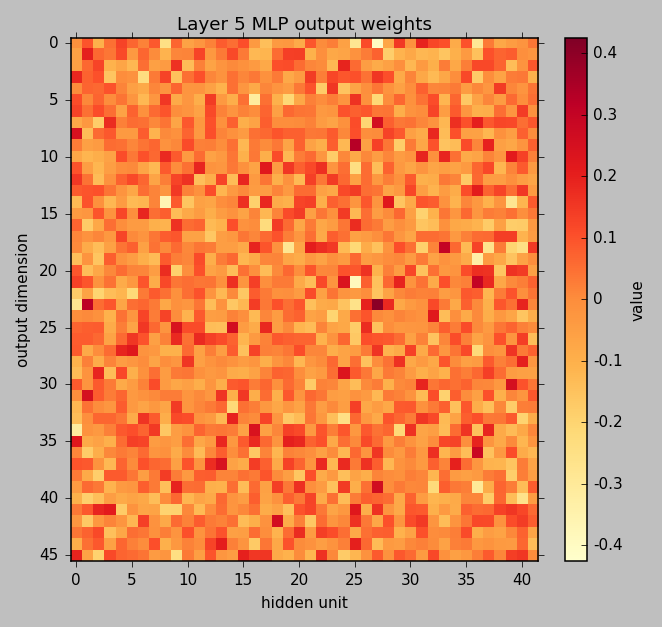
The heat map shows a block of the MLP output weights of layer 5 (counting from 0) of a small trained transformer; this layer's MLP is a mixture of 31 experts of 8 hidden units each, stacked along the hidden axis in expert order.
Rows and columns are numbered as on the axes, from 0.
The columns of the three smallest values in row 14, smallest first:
8, 39, 16
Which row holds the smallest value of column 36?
19
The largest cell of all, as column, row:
27, 23
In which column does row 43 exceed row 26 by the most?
22
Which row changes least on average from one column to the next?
17
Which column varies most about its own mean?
25
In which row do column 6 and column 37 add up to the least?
18
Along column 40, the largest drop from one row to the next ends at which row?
24
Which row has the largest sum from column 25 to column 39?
7
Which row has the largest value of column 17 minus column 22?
14
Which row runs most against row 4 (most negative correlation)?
37
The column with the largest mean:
26
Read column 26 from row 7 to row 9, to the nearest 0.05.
-0.2 0 -0.05
